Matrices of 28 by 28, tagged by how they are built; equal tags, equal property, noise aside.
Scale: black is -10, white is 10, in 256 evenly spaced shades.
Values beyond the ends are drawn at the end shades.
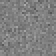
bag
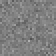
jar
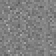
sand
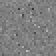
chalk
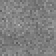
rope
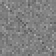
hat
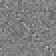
hat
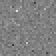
chalk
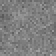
rope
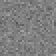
bag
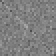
hat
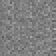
sand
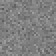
bag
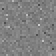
chalk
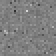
chalk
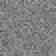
bag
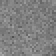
rope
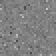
chalk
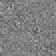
jar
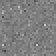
chalk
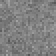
rope
